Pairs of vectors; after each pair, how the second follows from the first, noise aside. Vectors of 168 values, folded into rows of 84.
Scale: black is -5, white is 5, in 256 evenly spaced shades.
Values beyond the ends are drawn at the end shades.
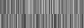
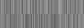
reversed, negated, shrunk.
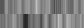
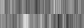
negated.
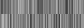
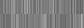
reversed, negated, shrunk.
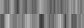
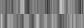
wrapped around, negated.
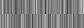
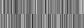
copied.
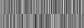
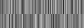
negated.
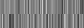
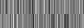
wrapped around.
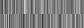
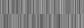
reversed, negated, shrunk.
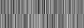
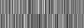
negated.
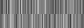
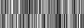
wrapped around, scaled up.
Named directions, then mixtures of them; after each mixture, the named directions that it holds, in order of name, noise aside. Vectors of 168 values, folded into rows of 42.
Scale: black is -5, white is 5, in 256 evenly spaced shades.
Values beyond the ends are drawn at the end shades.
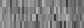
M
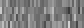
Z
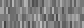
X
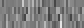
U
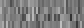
M, U, Z.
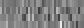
U, Z.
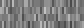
M, X.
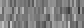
Z.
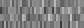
U, X, Z.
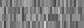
M, U, X.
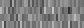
X, Z.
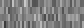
X.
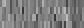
M.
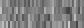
Z.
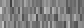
M, X, Z.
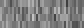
M, U.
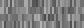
X.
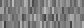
X.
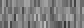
M, X, Z.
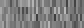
M, U.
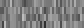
M, U, X.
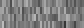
M, X.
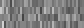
M, X, Z.
